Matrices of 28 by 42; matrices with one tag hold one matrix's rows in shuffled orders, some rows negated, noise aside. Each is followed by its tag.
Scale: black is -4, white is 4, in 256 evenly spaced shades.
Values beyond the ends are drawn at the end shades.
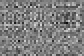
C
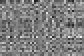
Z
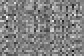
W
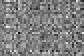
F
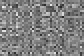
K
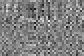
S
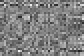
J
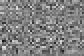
K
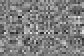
J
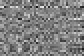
J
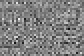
C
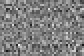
F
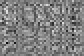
W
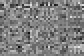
J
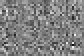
W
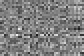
J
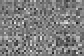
C
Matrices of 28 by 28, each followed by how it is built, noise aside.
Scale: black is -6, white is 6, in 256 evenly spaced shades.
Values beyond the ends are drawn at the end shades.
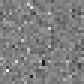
sparse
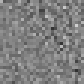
upper triangular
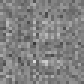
low rank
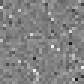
sparse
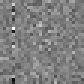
uneven columns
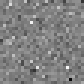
sparse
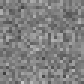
blocks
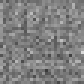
blocks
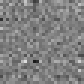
low rank
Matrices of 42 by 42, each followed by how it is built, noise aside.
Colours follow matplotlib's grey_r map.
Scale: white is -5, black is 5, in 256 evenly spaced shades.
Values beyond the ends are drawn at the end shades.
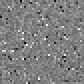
sparse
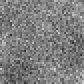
smooth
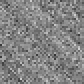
Toeplitz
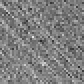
Toeplitz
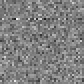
uneven rows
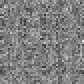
blocks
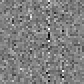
uneven columns
